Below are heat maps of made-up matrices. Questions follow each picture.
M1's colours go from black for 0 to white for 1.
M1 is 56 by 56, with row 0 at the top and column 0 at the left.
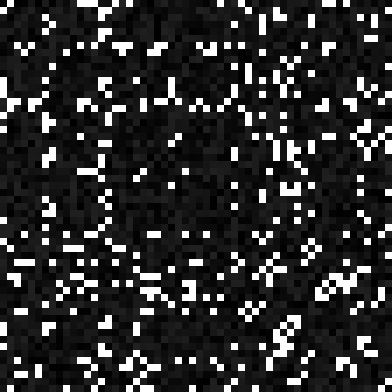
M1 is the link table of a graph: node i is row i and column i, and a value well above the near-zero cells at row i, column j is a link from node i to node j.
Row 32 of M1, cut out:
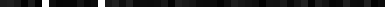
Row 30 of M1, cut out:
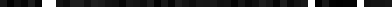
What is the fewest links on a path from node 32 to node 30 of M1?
2
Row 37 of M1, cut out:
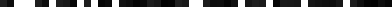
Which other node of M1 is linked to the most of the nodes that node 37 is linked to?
node 6
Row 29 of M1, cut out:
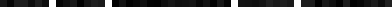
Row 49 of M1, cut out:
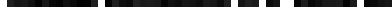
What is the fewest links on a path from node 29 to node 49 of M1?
2
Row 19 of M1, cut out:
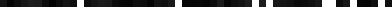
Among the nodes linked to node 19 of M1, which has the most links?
node 11
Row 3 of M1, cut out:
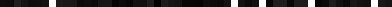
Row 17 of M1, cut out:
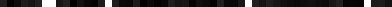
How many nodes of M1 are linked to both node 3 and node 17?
1
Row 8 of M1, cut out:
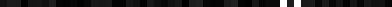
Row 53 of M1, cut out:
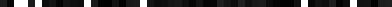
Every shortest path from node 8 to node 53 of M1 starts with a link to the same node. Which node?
node 40
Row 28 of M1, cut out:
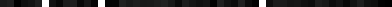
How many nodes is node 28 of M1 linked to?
3
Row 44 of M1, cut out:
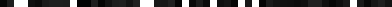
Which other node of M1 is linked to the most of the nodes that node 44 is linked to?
node 39
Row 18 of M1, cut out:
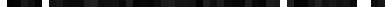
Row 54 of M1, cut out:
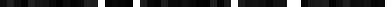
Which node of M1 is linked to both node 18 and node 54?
node 55
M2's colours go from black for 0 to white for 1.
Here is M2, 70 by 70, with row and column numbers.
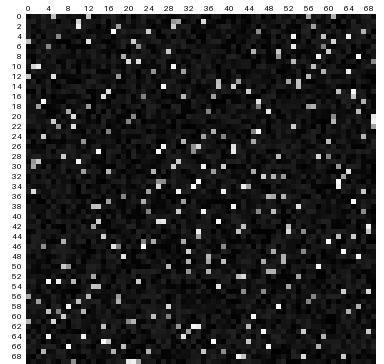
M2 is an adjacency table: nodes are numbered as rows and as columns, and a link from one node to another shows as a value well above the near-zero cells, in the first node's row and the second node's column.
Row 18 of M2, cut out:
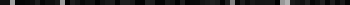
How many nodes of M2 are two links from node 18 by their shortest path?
8
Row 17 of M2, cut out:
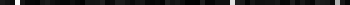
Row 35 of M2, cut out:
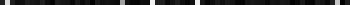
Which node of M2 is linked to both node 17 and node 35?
node 67
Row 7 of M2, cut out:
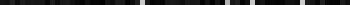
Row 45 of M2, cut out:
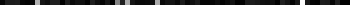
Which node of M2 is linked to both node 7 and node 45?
node 60
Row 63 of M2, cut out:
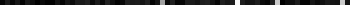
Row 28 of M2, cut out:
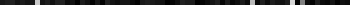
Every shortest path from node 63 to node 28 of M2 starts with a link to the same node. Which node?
node 32
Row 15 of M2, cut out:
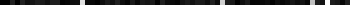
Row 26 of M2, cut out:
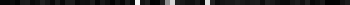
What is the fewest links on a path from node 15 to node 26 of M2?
3
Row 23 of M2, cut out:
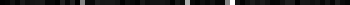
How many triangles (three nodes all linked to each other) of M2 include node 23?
1
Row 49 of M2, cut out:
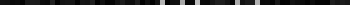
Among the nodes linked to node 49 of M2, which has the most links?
node 39
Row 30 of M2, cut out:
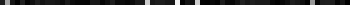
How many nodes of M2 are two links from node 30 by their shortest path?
10
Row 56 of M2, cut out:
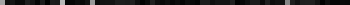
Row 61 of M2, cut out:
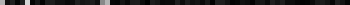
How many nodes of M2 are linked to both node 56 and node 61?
1
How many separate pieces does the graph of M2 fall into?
2
